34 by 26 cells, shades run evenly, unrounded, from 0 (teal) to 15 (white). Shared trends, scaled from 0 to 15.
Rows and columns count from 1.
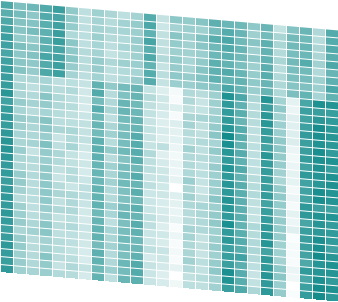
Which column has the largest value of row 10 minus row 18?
4
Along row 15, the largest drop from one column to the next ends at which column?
24
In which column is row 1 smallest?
5
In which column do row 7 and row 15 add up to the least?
18
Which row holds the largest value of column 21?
2
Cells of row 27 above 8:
16
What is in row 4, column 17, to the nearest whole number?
6
